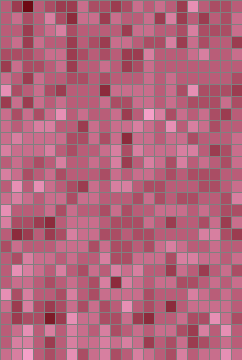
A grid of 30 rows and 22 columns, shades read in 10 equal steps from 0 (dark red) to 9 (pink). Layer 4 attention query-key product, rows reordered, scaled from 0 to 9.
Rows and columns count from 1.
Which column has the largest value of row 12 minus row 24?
11
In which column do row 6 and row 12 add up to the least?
12
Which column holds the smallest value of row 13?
20
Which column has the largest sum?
1
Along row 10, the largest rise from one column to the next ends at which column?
14
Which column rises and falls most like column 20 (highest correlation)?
7
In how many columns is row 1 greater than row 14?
6
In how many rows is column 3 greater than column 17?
11
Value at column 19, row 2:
3
